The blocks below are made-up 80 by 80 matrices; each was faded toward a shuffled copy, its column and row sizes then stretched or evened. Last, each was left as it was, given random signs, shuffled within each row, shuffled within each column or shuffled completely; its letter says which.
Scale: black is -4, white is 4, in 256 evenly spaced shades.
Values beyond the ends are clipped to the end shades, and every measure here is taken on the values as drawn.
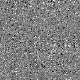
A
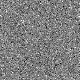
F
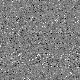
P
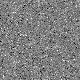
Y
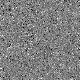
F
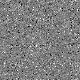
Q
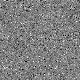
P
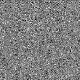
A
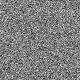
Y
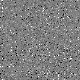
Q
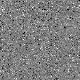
Q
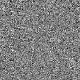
A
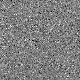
P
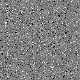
Q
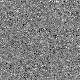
P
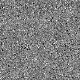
Q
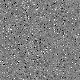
F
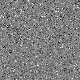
P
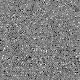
P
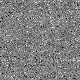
P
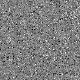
Q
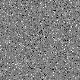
F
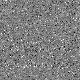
P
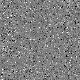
Q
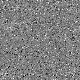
P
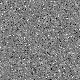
Y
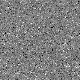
P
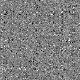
A
